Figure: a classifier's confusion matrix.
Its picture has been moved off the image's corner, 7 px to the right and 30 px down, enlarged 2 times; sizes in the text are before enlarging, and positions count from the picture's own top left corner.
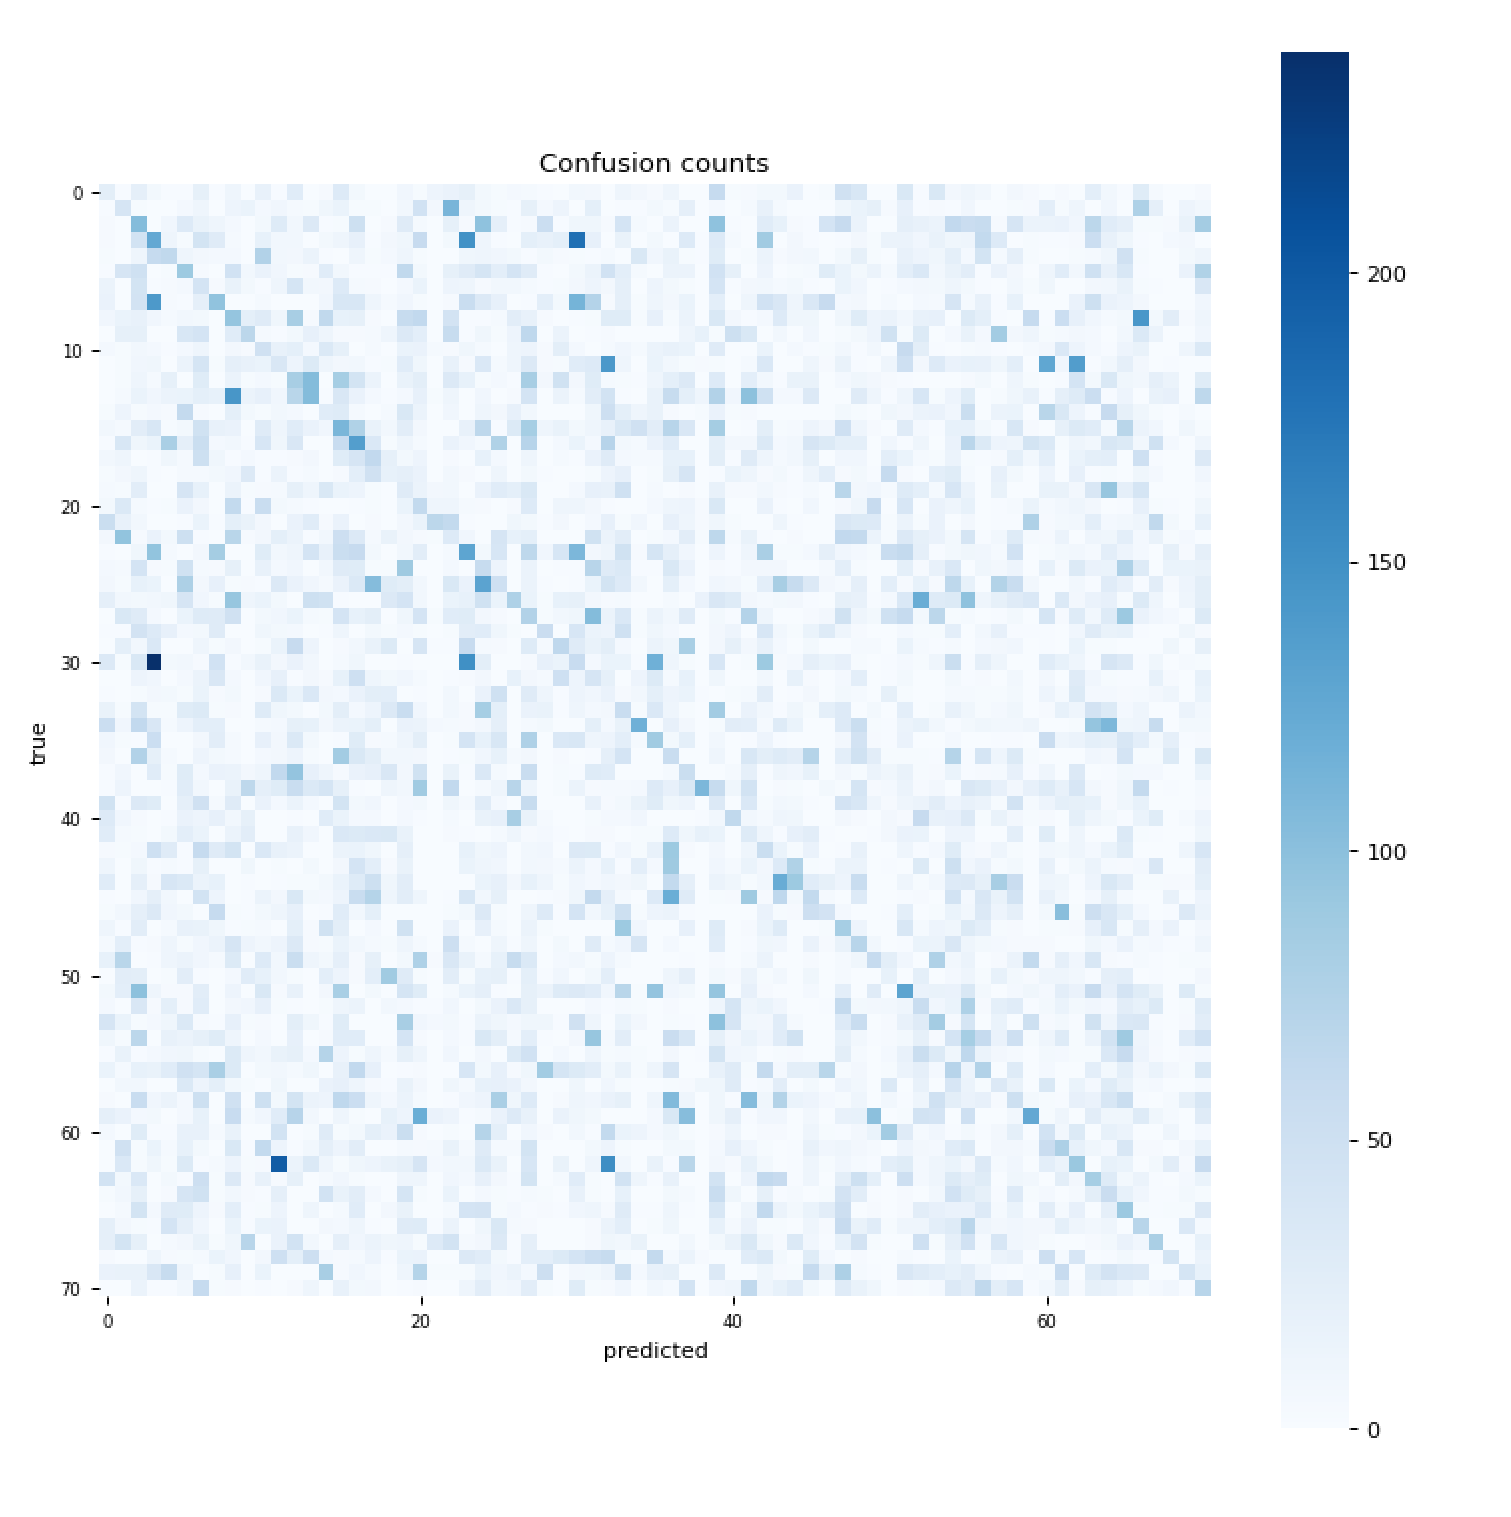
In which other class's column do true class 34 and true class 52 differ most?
64
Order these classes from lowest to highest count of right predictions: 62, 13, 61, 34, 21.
21, 61, 62, 13, 34
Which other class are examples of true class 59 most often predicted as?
20
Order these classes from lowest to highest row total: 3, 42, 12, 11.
42, 12, 11, 3
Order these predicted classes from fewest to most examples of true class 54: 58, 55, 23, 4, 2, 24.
23, 4, 24, 58, 2, 55
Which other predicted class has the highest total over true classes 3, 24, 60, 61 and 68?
30
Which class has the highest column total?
39
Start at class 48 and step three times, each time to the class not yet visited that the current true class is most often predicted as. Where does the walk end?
66
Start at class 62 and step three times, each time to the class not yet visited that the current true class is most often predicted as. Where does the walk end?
25
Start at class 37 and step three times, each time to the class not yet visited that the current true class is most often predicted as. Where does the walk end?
8
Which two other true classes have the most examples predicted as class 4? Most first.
16, 69
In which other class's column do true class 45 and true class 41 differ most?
36
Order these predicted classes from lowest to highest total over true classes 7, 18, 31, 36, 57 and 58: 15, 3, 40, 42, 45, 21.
21, 40, 42, 45, 3, 15
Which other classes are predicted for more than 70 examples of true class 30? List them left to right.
3, 23, 35, 42
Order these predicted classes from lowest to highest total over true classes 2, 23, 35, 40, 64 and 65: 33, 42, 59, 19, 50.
59, 50, 19, 33, 42
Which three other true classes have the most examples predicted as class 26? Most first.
40, 38, 49
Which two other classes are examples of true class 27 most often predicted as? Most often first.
31, 65
